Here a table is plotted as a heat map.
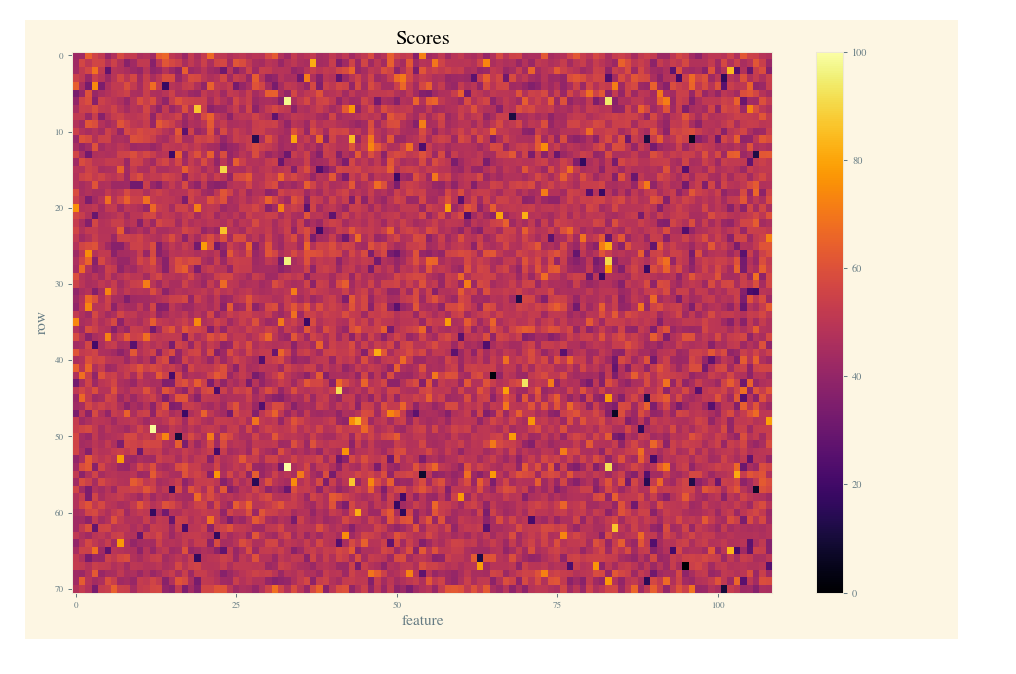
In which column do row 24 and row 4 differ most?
14
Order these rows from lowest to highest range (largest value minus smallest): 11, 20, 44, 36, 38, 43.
36, 38, 20, 43, 44, 11
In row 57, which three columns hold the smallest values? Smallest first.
106, 15, 33
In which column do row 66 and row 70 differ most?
63
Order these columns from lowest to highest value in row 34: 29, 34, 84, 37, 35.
35, 29, 37, 84, 34
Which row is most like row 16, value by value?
59
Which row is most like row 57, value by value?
13
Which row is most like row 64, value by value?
53
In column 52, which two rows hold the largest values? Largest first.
68, 12
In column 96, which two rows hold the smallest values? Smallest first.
11, 56
